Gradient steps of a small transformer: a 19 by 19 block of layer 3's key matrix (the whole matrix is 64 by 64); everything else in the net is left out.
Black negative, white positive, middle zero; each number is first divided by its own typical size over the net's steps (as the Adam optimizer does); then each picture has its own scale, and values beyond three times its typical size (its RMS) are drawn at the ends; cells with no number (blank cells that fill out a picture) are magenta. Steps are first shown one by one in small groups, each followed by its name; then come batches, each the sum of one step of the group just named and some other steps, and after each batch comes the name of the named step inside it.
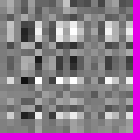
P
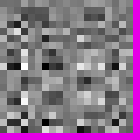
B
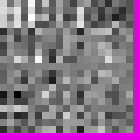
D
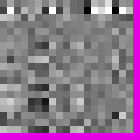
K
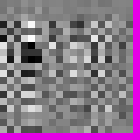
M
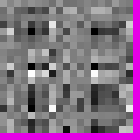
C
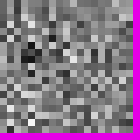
M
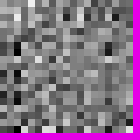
D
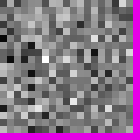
M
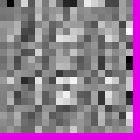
P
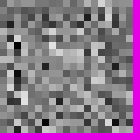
B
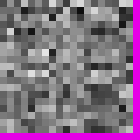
C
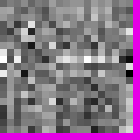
M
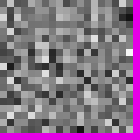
B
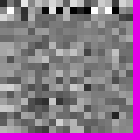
K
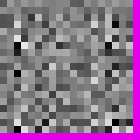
P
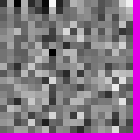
B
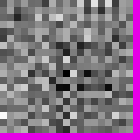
P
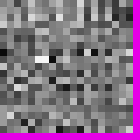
D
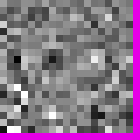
B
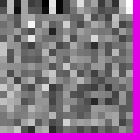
M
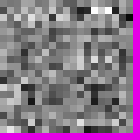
K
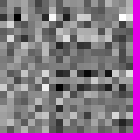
P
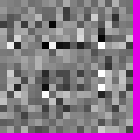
P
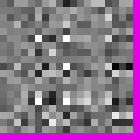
P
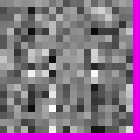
C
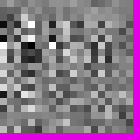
M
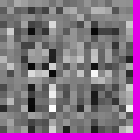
C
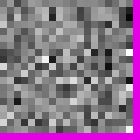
P
